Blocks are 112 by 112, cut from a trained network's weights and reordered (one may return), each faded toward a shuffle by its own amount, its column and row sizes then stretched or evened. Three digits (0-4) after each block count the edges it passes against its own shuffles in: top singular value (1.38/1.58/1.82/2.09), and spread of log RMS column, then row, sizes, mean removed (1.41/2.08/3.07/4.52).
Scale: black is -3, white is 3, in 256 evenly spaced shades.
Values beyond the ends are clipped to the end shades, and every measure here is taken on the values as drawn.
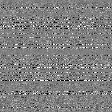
2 1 4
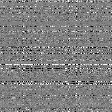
3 1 4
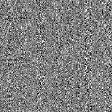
2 3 0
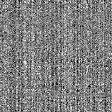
4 0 2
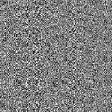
4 3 0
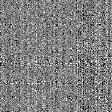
3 2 2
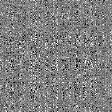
0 3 2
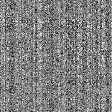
4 1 2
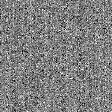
0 1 1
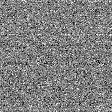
0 0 1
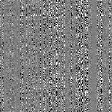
3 4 1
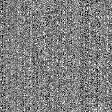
1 2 0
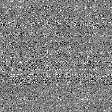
0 1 3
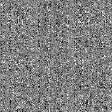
0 3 1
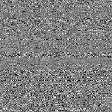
3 0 4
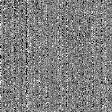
2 3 0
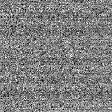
2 1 0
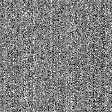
1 2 0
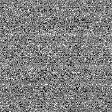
1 1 2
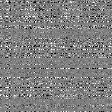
3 2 4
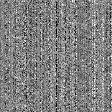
4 3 0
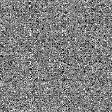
0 2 0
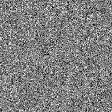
0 1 0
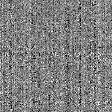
3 2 2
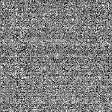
2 2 0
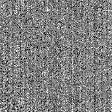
2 1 1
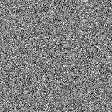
2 0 1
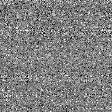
0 1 2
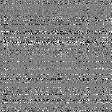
1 2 4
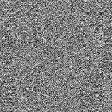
3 1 0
